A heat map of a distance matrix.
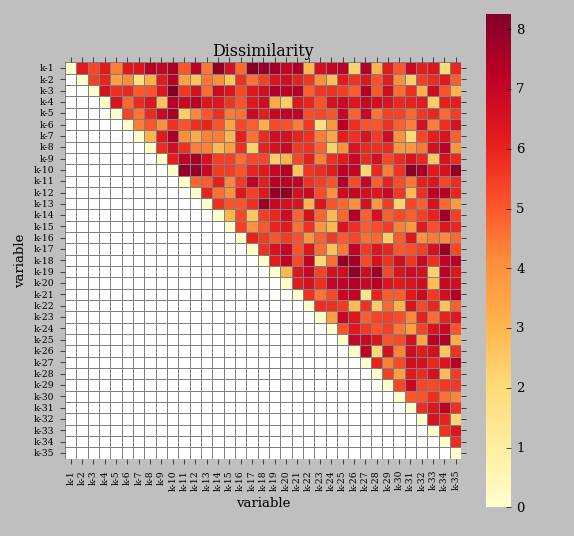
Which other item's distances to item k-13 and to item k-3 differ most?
k-30
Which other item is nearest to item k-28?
k-26
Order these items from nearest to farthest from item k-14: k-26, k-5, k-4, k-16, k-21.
k-21, k-16, k-5, k-4, k-26
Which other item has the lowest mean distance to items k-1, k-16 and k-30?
k-22
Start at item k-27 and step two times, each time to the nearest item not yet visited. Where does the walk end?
k-10
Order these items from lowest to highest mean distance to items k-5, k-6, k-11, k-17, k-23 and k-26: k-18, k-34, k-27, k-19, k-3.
k-18, k-34, k-3, k-27, k-19
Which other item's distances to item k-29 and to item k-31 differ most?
k-7
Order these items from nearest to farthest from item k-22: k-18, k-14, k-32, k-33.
k-32, k-33, k-14, k-18
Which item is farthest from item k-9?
k-12
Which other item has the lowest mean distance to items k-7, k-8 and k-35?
k-2
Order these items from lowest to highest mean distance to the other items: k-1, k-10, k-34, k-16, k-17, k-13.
k-16, k-13, k-17, k-34, k-1, k-10
